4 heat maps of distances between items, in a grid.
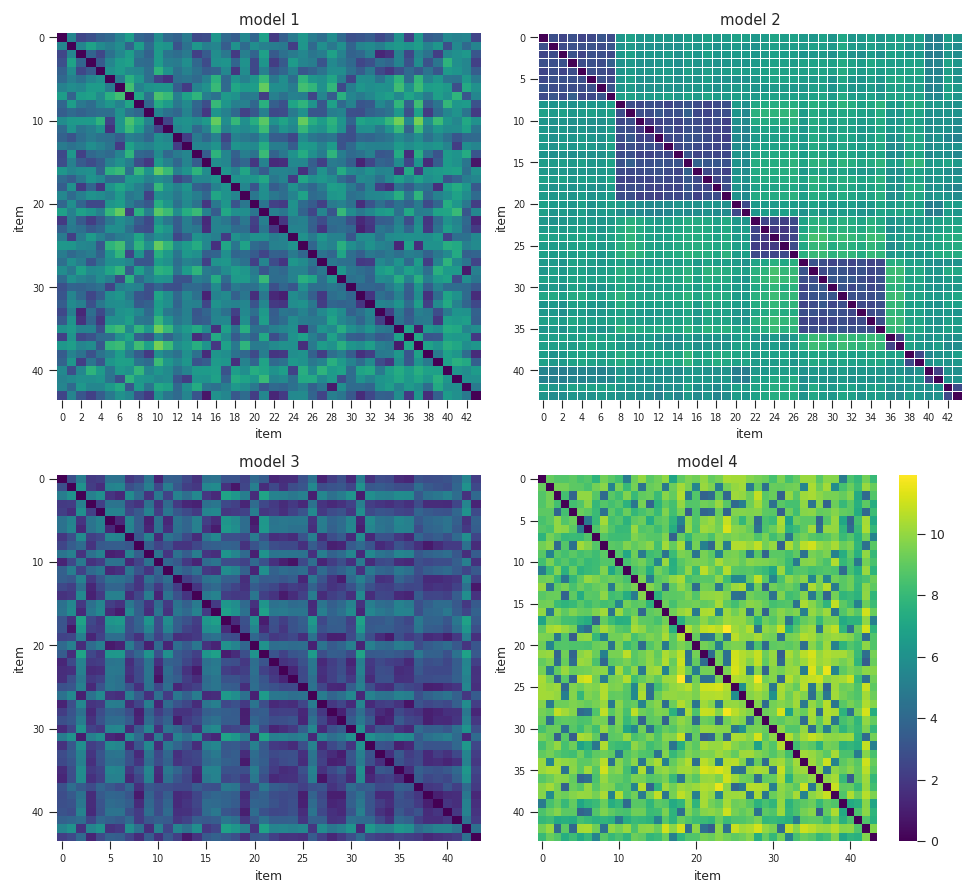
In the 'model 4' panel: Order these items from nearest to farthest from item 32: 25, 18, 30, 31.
18, 30, 25, 31
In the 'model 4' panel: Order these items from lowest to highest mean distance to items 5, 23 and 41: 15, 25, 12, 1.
1, 15, 12, 25
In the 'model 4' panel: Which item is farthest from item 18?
24
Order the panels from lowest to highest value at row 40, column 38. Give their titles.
model 3, model 2, model 1, model 4
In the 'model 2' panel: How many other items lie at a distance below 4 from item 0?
7
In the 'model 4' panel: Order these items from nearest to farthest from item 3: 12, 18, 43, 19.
12, 43, 19, 18
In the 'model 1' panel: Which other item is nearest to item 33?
2
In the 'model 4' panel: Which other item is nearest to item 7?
17
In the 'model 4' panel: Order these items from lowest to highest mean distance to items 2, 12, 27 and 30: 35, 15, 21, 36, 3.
3, 35, 21, 15, 36
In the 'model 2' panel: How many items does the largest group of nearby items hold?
12
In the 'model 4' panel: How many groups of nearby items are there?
7
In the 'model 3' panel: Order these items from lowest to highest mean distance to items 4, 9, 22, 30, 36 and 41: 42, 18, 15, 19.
19, 18, 15, 42
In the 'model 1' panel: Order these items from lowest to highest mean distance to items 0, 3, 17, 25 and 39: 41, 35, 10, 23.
23, 35, 41, 10
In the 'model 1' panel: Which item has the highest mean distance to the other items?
10
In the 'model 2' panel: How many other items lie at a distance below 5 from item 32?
8
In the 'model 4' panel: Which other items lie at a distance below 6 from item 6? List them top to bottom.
5, 18, 28, 36, 40
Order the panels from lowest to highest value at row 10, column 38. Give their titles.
model 3, model 1, model 2, model 4
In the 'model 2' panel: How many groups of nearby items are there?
9
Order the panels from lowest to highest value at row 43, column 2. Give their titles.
model 1, model 3, model 2, model 4
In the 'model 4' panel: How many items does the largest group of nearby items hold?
10
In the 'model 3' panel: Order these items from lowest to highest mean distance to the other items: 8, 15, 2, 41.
8, 41, 15, 2
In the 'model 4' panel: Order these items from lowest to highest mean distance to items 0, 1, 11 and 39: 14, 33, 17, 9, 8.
9, 17, 14, 33, 8
